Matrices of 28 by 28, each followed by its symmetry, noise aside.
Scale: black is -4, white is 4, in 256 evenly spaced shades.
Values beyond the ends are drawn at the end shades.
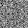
mirrored top to bottom.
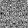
mirrored left to right.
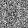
mirrored top to bottom.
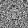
mirrored left to right.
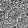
symmetric.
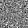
antisymmetric.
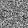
mirrored top to bottom.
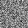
symmetric.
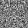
mirrored left to right.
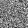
antisymmetric.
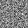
mirrored top to bottom.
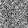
mirrored top to bottom.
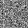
mirrored top to bottom.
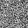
antisymmetric.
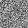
symmetric.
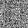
mirrored top to bottom.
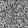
mirrored top to bottom.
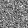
symmetric across the other diagonal.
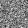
symmetric across the other diagonal.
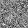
symmetric across the other diagonal.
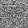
mirrored left to right.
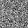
symmetric across the other diagonal.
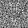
mirrored left to right.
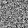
antisymmetric.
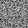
mirrored left to right.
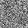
symmetric across the other diagonal.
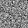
symmetric across the other diagonal.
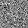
symmetric across the other diagonal.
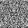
mirrored left to right.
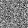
mirrored top to bottom.
